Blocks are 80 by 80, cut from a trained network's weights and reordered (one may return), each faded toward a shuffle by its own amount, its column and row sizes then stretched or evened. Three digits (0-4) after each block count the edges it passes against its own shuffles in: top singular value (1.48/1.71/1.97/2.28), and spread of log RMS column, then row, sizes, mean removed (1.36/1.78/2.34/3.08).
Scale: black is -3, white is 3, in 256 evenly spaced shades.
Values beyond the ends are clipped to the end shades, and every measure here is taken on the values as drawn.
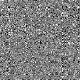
2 2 3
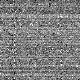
3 2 0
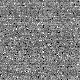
0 1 0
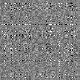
1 3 3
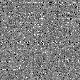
0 0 2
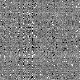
1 3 1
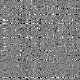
3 2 3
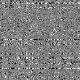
2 1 3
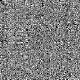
1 1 2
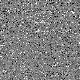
0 0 2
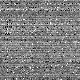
3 0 2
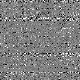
2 2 4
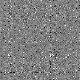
0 2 2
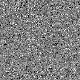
0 0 2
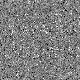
0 0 1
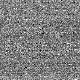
0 1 2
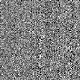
1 2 1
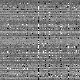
4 3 1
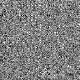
1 1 1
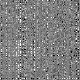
2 4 1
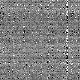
2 3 1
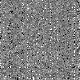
0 3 0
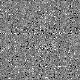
0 2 2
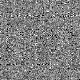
0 1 2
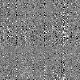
1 3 3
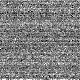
3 0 2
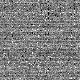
2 2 0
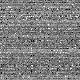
3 1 2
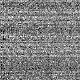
3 2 1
